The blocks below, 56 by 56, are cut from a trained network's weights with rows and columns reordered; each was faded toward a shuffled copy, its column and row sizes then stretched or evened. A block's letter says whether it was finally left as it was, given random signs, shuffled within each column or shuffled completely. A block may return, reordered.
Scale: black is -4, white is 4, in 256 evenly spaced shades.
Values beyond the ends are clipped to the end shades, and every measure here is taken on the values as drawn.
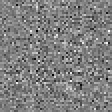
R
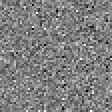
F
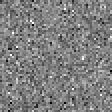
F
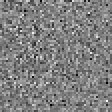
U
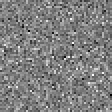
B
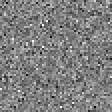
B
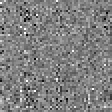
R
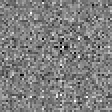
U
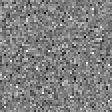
B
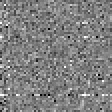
U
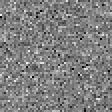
B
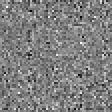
U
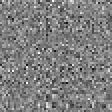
R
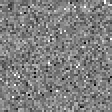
B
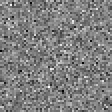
B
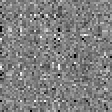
R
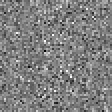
F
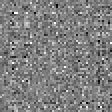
R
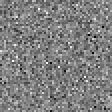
B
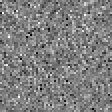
B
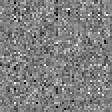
R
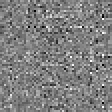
R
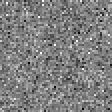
B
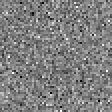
B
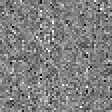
F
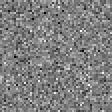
B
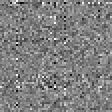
U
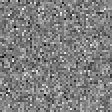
B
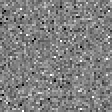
B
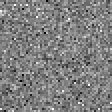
B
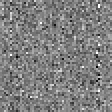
F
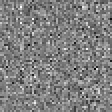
R
